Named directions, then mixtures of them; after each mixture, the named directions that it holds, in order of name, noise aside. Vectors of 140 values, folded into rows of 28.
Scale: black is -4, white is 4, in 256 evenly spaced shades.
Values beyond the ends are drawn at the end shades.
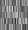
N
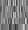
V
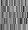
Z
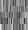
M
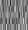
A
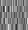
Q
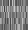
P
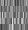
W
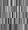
P, V.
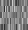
P, Q, W.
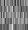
N, W.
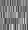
A, N, W.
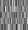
P, Q.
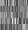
N, V, W.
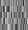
Q.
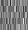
A, Z.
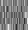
M, Q.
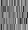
Z.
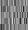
W, Z.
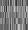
P.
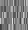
W, Z.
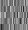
W, Z.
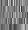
V, Z.
